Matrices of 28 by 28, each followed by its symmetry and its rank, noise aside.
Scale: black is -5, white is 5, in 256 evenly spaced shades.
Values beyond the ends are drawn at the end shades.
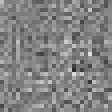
no symmetry, rank five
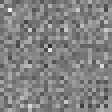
symmetric, rank five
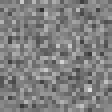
symmetric, rank seven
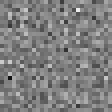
antisymmetric, rank six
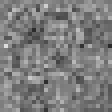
symmetric, rank five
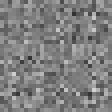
antisymmetric, rank six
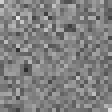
symmetric, rank six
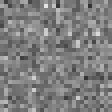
no symmetry, rank seven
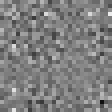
symmetric, rank five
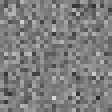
symmetric, rank five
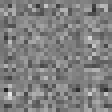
no symmetry, rank five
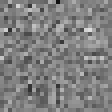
antisymmetric, rank six
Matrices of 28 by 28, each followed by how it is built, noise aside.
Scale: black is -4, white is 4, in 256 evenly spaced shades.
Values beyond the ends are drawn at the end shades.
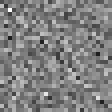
diagonal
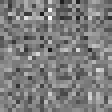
low rank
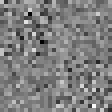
block diagonal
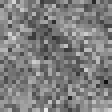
smooth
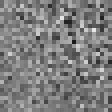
upper triangular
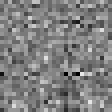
low rank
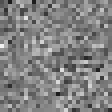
block diagonal
